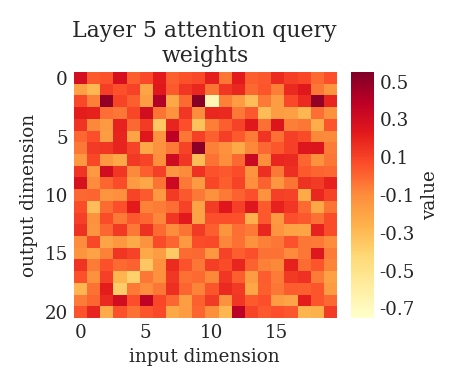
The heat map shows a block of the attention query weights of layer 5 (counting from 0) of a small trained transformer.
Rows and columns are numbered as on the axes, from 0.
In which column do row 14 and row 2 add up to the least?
10
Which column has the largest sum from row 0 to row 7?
3
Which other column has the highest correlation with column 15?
13
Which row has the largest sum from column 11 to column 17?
11
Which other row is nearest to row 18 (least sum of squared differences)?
17
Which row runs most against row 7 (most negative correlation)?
8
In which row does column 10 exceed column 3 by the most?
18
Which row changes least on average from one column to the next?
14
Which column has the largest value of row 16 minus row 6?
12
